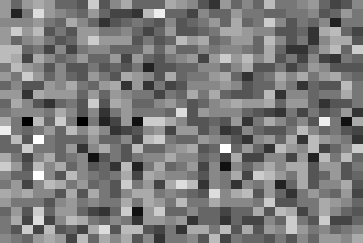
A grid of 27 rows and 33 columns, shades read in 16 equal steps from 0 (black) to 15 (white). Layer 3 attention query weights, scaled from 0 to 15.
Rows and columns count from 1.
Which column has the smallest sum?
13
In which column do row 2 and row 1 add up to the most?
4
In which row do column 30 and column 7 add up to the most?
25
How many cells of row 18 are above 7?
15
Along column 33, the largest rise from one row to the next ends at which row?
17
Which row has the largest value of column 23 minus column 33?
22
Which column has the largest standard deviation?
21
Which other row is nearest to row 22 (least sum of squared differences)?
23
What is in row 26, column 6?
5
